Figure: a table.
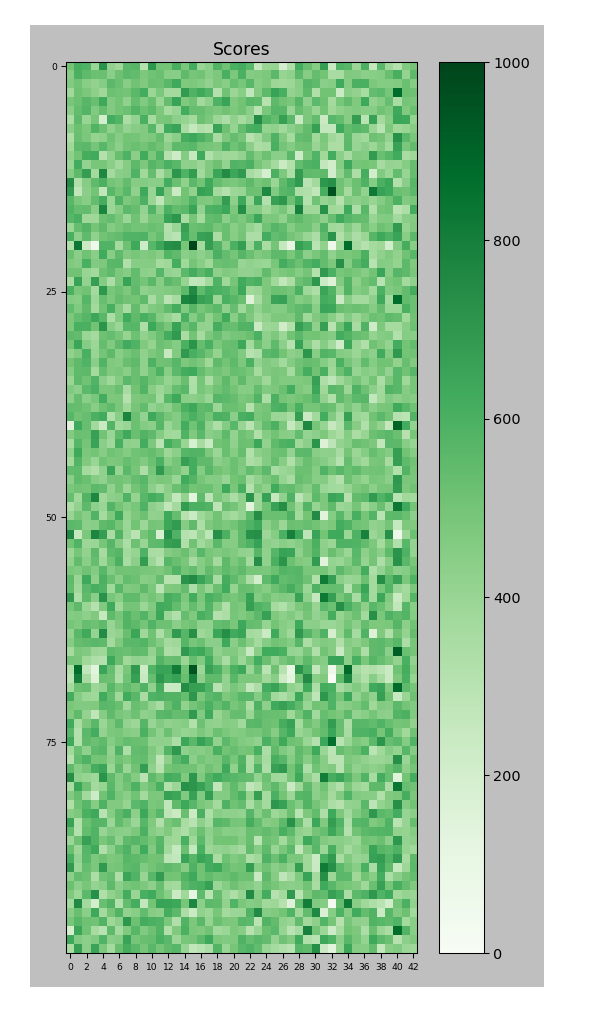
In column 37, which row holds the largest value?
14
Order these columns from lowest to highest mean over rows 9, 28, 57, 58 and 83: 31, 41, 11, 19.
41, 11, 31, 19
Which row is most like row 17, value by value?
30
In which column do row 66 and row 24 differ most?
32
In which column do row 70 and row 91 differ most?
40
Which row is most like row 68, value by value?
93
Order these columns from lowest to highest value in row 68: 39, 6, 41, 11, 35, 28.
39, 6, 35, 28, 41, 11
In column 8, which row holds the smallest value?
52
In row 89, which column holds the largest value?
31
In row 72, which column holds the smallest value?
3
